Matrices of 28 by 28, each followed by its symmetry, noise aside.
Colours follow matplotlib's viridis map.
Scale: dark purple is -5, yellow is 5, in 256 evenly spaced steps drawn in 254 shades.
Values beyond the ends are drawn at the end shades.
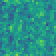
mirrored top to bottom.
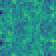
mirrored top to bottom.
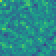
symmetric.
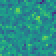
symmetric across the other diagonal.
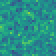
mirrored top to bottom.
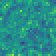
symmetric.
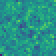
symmetric across the other diagonal.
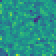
symmetric across the other diagonal.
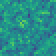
symmetric.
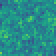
same after a half turn.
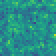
antisymmetric.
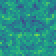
mirrored left to right.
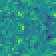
mirrored top to bottom.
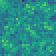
symmetric.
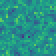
symmetric.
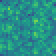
mirrored top to bottom.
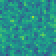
same after a half turn.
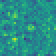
mirrored top to bottom.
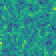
no symmetry.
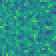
mirrored top to bottom.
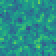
symmetric.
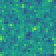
antisymmetric.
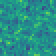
same after a half turn.
